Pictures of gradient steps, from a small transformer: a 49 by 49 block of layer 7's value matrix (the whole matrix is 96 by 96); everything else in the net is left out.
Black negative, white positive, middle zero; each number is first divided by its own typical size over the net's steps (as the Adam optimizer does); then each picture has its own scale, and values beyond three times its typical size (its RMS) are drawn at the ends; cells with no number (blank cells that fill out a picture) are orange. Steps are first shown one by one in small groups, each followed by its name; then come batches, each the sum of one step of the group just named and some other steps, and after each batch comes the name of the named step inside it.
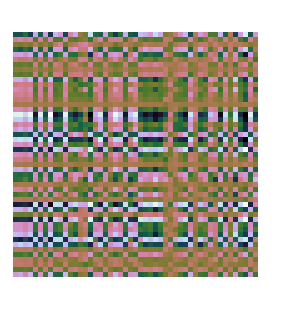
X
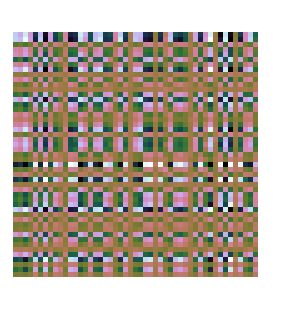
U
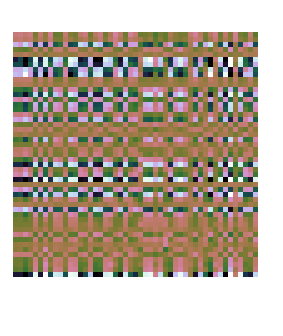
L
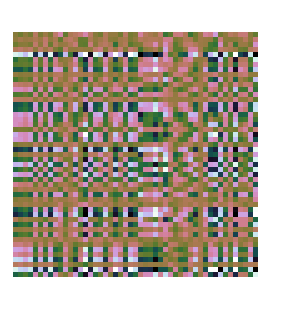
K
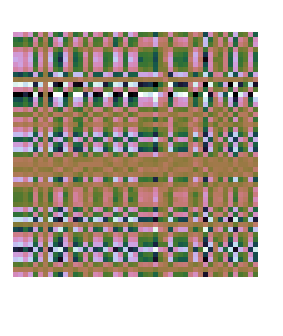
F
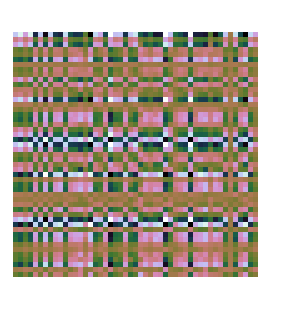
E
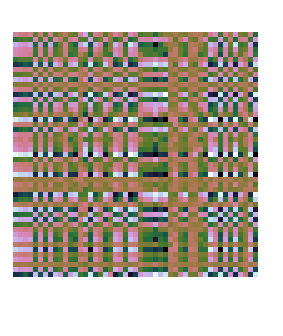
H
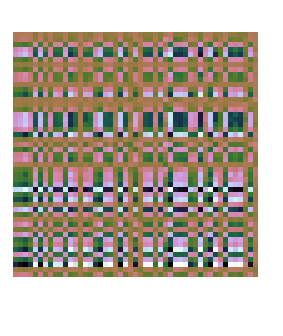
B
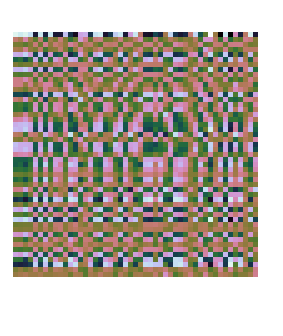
U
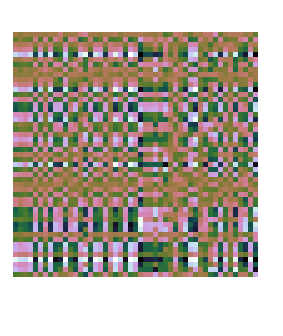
K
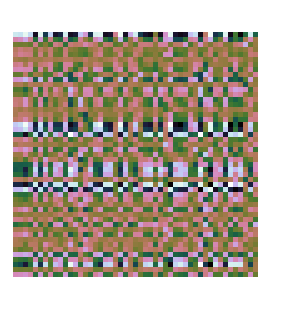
B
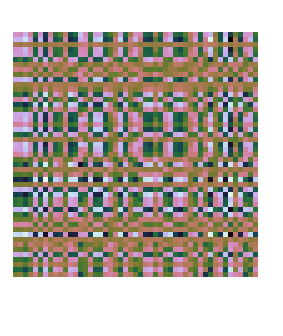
U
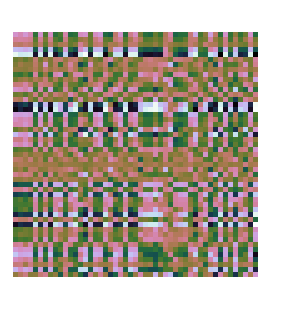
K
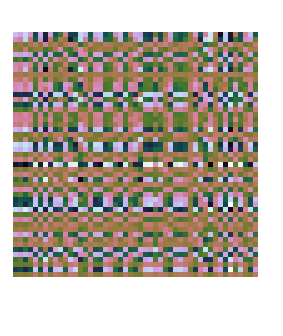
U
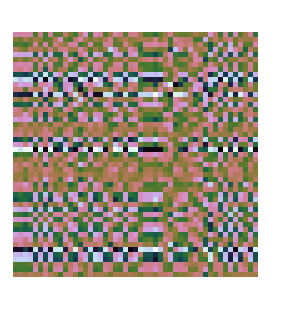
F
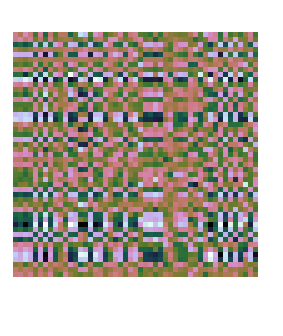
X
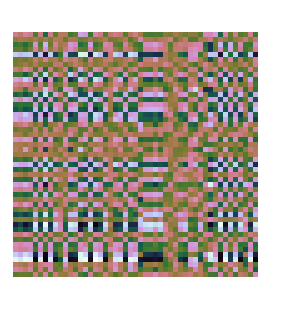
K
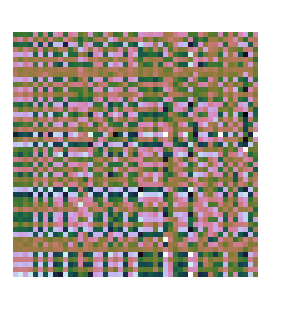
X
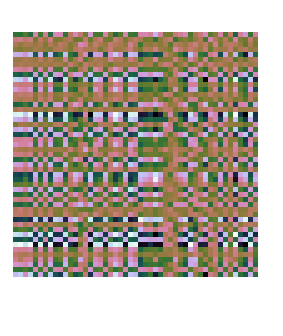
X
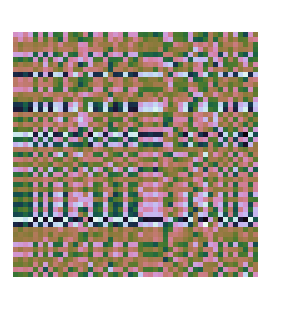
E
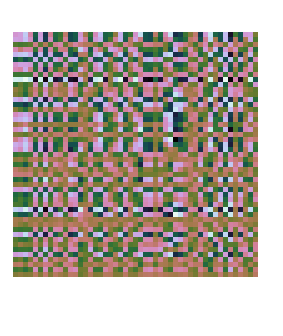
U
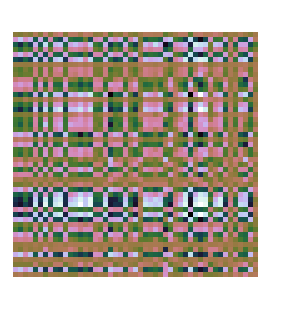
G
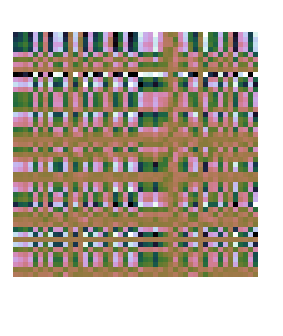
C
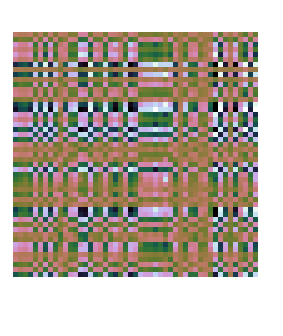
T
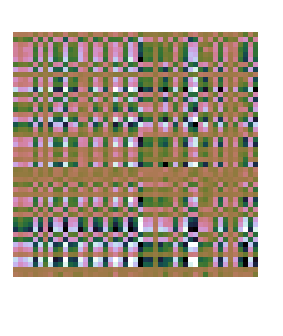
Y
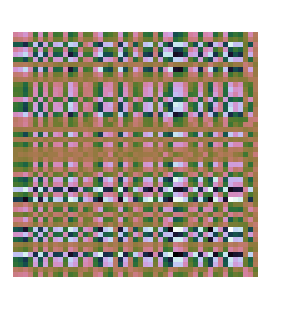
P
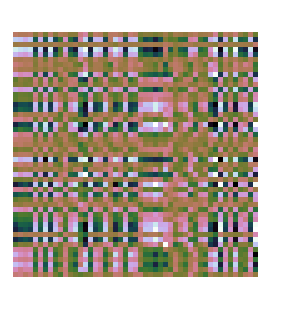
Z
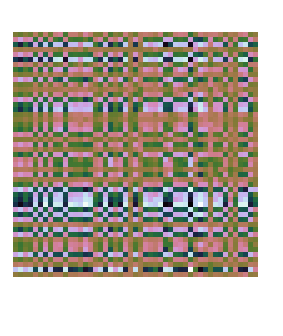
G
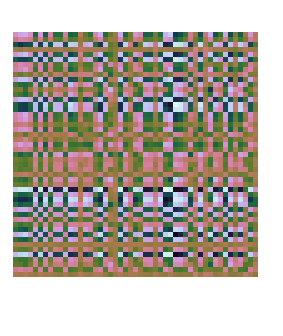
P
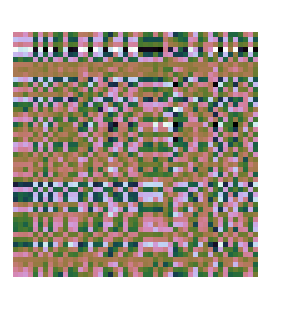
Z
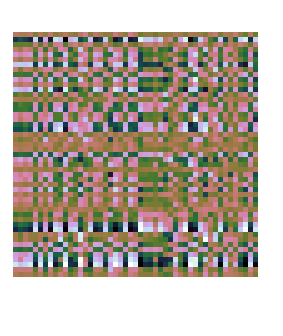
Y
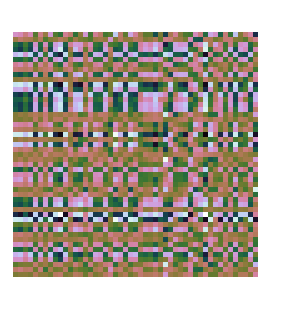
G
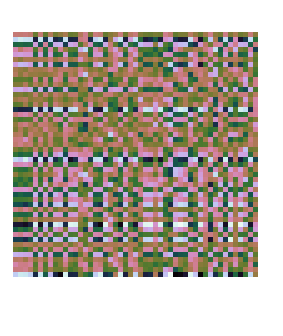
Z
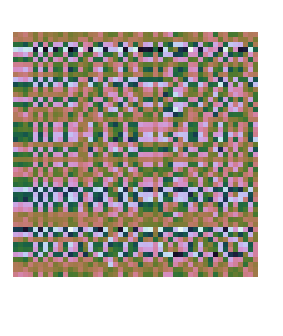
P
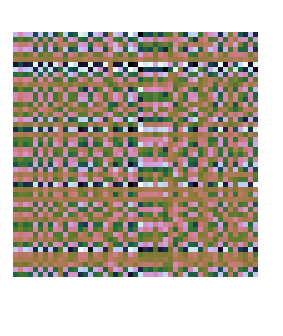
T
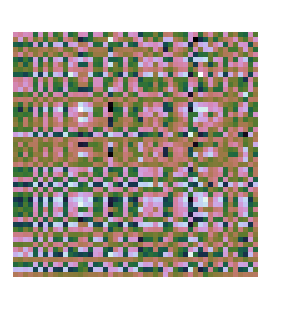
G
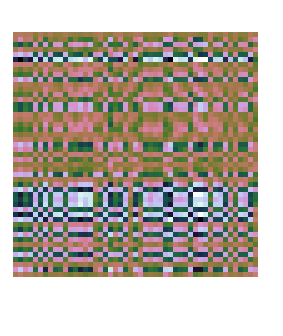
G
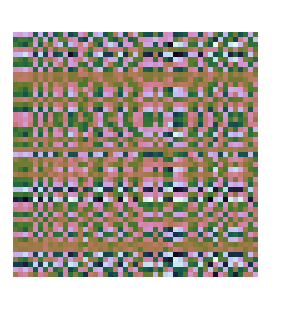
P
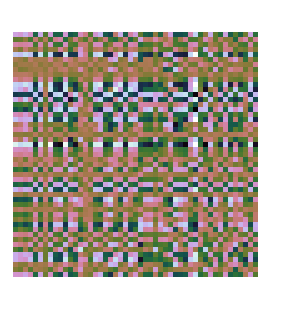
Y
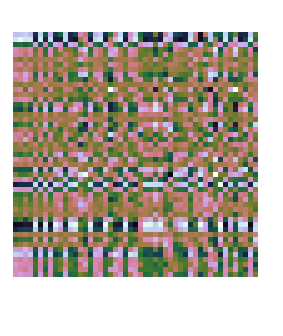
Z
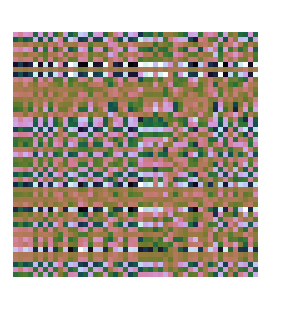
T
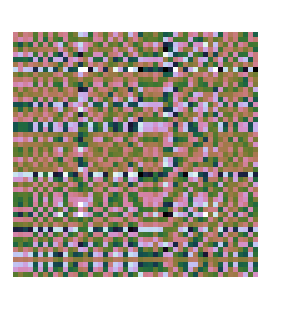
G
